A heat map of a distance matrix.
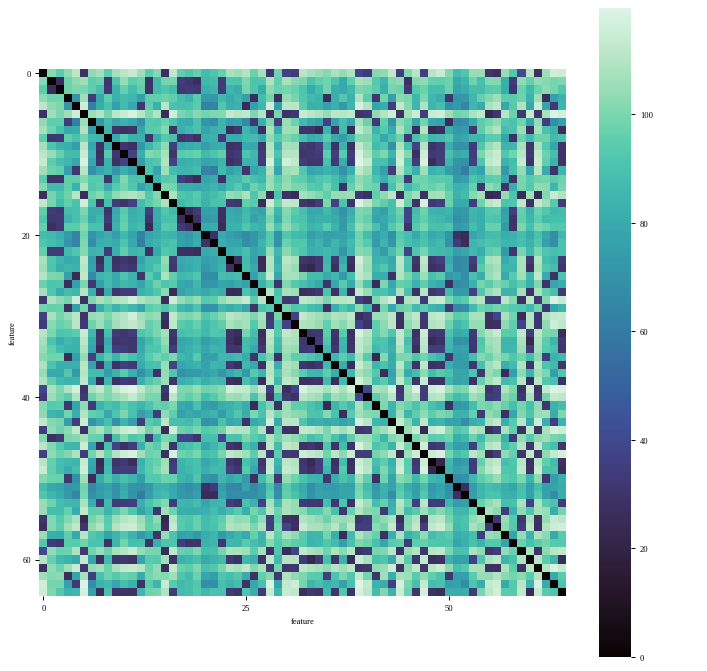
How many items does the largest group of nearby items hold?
19
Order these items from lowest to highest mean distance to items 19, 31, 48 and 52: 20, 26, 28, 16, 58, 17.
20, 17, 58, 16, 26, 28
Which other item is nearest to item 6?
50
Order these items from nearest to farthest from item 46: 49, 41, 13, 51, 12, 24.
24, 49, 51, 12, 41, 13
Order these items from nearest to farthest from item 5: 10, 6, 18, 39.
39, 18, 6, 10
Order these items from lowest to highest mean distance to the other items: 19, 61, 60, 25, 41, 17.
60, 17, 19, 41, 25, 61
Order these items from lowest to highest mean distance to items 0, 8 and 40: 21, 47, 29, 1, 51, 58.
47, 58, 1, 51, 21, 29
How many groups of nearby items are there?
7
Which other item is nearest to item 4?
25
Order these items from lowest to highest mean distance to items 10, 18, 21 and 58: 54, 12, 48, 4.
48, 12, 4, 54
